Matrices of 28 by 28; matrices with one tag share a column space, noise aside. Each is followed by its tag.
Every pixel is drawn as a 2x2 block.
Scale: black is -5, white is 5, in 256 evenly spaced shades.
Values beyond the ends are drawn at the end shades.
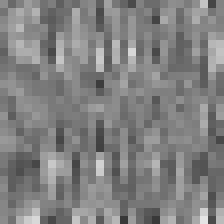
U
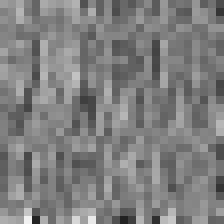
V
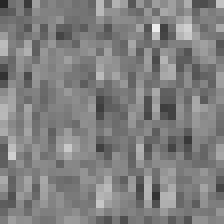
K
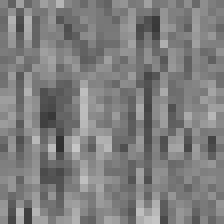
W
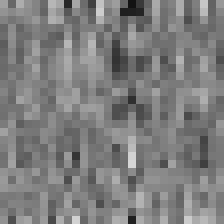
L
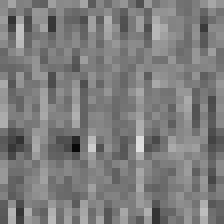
W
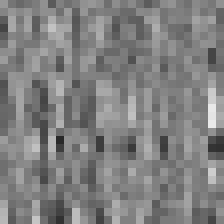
W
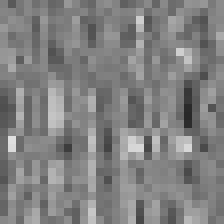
W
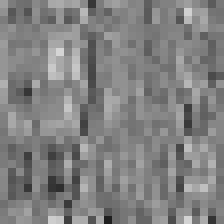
V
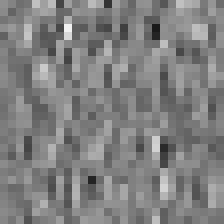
K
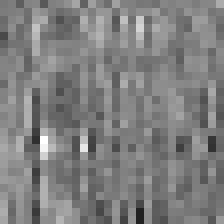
W
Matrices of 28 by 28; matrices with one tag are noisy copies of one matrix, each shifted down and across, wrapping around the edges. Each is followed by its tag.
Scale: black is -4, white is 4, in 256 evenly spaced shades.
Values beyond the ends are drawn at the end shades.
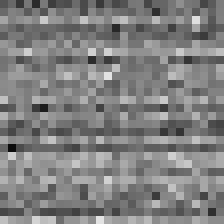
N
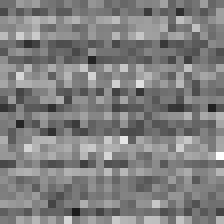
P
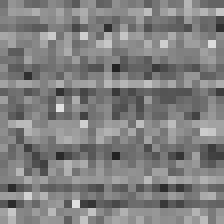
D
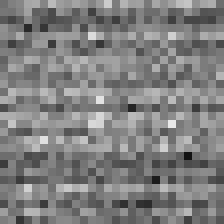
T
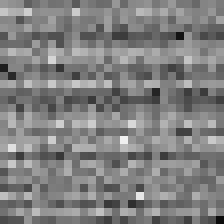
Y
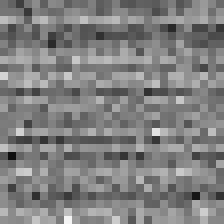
Y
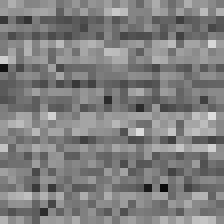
P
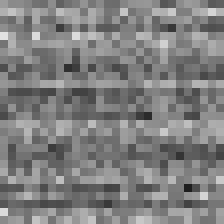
D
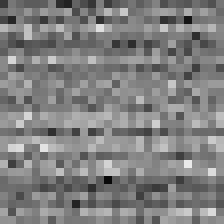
T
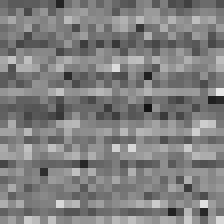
Y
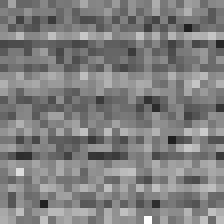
D
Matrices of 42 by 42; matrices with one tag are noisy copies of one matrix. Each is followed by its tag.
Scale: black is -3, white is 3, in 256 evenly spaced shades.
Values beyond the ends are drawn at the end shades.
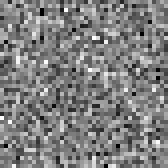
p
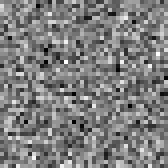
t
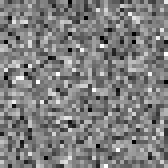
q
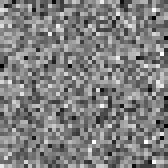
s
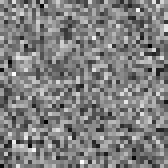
p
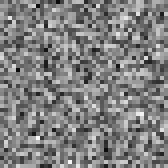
t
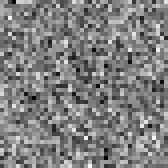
t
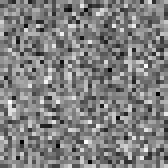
q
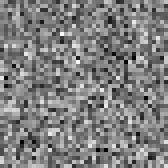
q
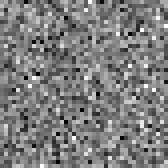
p
